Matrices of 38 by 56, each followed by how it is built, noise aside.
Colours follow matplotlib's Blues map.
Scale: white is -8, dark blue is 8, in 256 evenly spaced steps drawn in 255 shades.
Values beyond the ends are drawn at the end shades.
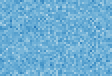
repeating rows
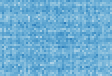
blocks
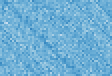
Toeplitz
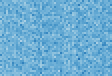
repeating rows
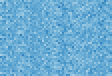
repeating rows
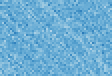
Toeplitz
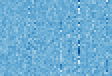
uneven columns
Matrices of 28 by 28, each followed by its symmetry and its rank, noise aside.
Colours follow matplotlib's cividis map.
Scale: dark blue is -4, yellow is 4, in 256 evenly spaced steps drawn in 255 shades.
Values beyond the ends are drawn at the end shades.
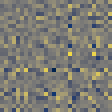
antisymmetric, rank four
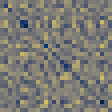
symmetric, rank four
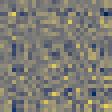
no symmetry, rank four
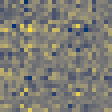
no symmetry, rank four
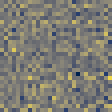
no symmetry, rank six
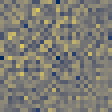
symmetric, rank eight
